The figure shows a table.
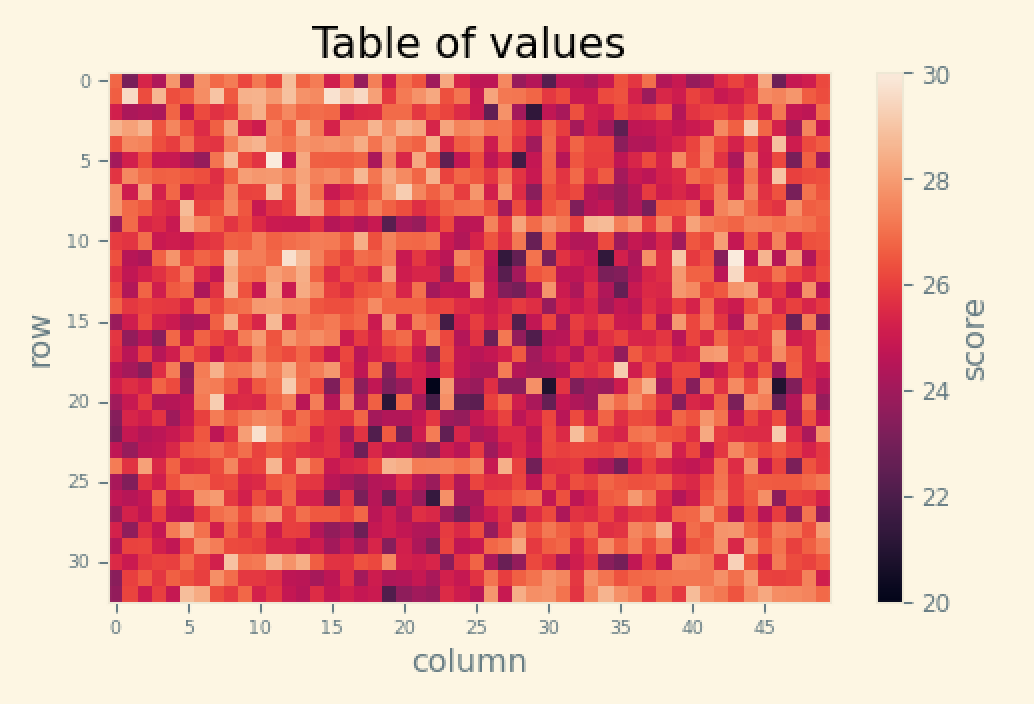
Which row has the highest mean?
1
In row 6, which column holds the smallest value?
35
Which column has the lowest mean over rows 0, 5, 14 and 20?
30
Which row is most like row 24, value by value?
7
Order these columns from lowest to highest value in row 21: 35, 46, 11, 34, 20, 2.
20, 2, 35, 46, 34, 11
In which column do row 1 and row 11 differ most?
27
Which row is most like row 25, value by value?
23
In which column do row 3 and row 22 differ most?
18
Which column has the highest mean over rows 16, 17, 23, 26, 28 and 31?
42
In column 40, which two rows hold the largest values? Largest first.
32, 9
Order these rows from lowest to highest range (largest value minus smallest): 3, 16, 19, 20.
16, 3, 20, 19
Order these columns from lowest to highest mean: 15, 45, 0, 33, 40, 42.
0, 33, 15, 40, 45, 42
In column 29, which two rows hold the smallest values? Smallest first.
2, 16
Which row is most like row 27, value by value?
21
